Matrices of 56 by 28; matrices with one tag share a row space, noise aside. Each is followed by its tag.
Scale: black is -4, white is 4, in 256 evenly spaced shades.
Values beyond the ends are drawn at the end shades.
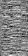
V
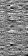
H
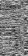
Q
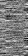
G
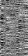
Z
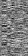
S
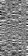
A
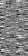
Z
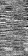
G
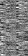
Z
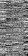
G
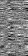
H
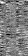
Z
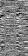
Z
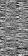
Z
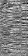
V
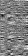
H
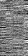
G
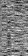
S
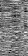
Q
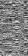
Q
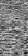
Q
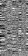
A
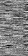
G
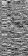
S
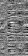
H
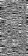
A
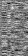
S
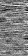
G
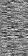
S
